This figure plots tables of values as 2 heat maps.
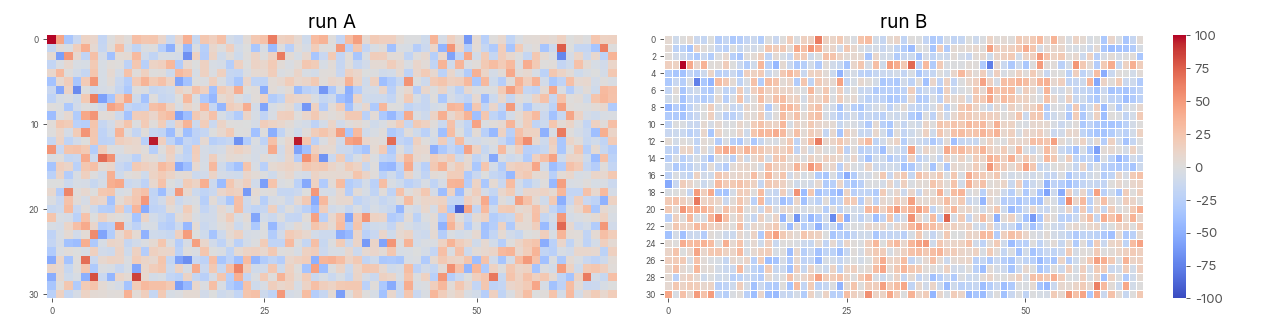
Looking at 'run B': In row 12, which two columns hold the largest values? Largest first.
21, 54
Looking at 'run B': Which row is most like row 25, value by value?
22
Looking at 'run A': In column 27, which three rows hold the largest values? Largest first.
2, 30, 28
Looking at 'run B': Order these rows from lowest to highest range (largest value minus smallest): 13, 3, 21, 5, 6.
6, 13, 5, 21, 3
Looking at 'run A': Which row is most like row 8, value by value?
17
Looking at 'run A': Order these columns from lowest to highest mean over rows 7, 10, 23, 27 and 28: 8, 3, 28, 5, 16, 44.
3, 44, 8, 28, 16, 5
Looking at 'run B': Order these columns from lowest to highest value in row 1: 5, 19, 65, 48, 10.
65, 10, 5, 48, 19
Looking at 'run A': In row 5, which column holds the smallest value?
15
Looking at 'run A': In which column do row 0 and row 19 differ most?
0
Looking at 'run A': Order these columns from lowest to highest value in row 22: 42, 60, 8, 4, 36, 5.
42, 5, 36, 4, 8, 60
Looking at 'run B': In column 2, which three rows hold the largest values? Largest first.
3, 20, 24
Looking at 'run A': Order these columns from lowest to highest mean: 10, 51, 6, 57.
6, 51, 10, 57
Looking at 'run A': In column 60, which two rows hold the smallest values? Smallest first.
2, 19
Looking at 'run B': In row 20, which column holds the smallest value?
48
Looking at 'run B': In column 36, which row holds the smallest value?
5
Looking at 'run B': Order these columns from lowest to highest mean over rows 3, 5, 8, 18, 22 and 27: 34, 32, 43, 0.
0, 43, 32, 34
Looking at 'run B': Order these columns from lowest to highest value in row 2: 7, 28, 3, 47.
28, 3, 7, 47
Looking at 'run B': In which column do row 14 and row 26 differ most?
60
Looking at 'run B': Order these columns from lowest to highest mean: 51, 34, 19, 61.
61, 19, 51, 34
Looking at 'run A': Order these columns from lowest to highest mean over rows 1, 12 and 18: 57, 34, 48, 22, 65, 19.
22, 19, 48, 57, 34, 65
